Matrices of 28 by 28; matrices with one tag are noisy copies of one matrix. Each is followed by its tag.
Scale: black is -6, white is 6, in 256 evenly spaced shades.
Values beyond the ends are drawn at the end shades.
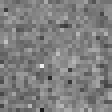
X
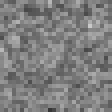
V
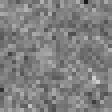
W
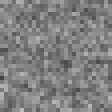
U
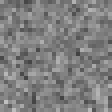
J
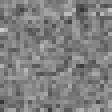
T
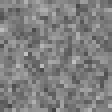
T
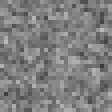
X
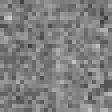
X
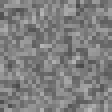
T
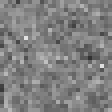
W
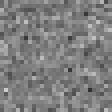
V
